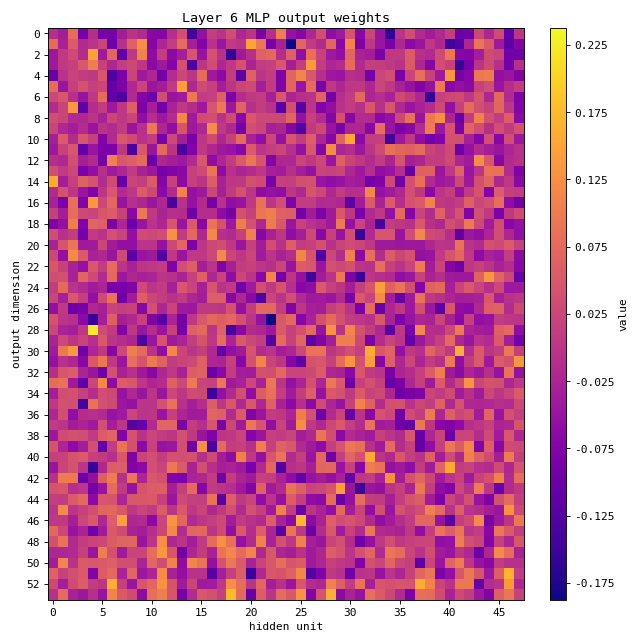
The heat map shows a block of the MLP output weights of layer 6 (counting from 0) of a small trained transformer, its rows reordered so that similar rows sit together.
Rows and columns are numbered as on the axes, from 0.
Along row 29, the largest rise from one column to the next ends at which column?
23
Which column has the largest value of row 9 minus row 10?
38
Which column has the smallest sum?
3
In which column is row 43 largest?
29
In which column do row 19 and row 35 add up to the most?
12
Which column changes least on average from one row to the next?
10
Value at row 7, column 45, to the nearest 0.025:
0.075
